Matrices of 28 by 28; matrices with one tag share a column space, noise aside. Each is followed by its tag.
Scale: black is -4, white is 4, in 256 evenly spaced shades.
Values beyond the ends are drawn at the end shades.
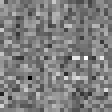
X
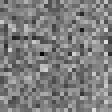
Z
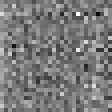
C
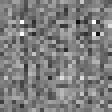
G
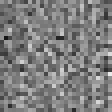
Z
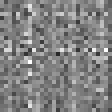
C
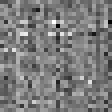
G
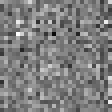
G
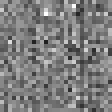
C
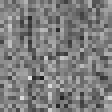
X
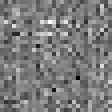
G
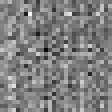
C
